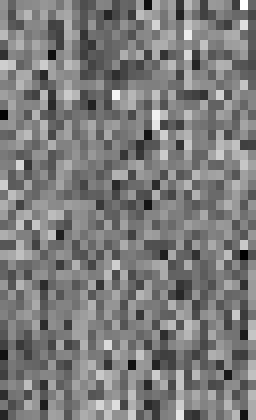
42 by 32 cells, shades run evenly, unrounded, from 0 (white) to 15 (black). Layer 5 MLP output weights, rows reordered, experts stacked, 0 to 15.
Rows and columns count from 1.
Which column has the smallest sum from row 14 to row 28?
3
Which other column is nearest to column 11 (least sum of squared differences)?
32
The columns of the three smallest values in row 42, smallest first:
23, 17, 14
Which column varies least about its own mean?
10
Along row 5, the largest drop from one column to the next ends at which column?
9
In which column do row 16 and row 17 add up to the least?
31
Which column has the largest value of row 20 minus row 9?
24
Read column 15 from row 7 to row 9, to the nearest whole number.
7 12 10
